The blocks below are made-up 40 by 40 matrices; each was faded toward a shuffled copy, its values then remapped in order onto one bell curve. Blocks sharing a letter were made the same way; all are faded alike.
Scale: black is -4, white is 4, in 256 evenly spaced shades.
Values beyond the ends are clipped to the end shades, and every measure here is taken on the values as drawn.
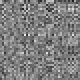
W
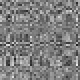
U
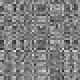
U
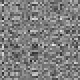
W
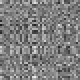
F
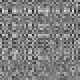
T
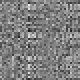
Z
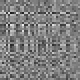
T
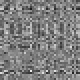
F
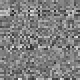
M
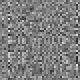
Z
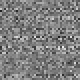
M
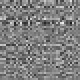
F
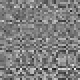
F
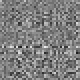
F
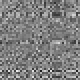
F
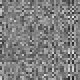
Z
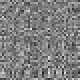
W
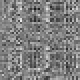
Z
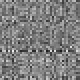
F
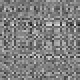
F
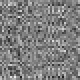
Z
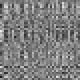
U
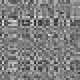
T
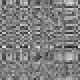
T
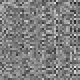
Z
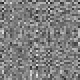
Z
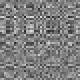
T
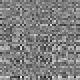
F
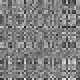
T
